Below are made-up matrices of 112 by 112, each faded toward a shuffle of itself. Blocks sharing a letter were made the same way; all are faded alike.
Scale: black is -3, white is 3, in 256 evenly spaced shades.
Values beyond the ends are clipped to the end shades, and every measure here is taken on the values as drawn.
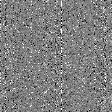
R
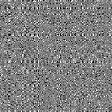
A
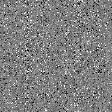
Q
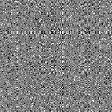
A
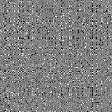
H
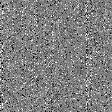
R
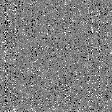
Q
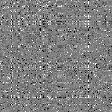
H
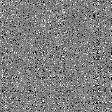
Q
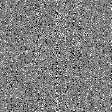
R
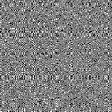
A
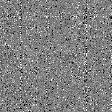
Q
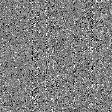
R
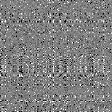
H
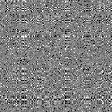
A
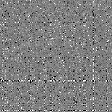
H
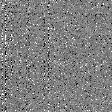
Q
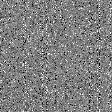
R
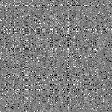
H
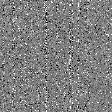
R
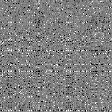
H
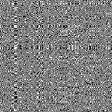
A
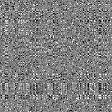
A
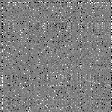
H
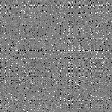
H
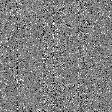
R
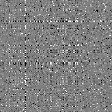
H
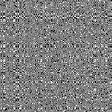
A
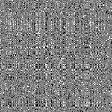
A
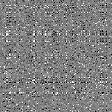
H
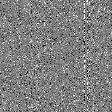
R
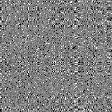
H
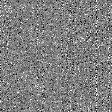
R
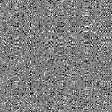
H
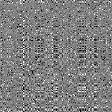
A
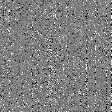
Q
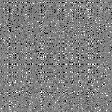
H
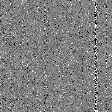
R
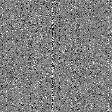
R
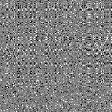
A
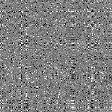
H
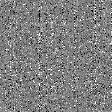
R
